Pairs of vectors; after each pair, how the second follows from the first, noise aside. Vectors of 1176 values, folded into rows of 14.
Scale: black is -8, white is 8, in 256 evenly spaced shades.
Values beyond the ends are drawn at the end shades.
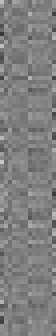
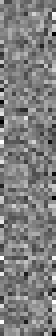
reversed, negated, scaled up.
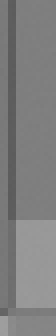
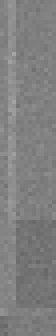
negated, shrunk.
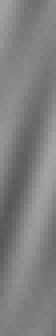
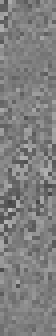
sign-scrambled.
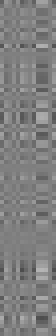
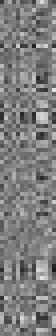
scaled up.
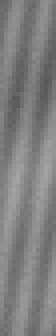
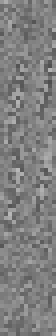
sign-scrambled.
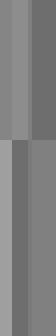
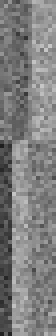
negated, scaled up.
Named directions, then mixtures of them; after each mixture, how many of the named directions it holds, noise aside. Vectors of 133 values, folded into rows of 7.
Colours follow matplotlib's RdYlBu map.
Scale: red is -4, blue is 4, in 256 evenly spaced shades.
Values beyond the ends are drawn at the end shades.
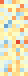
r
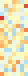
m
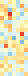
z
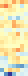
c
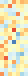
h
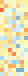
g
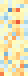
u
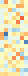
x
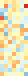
one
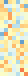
three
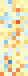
two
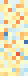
one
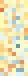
one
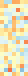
four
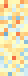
four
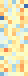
one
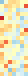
four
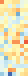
four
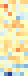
two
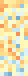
two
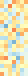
two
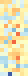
three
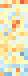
four
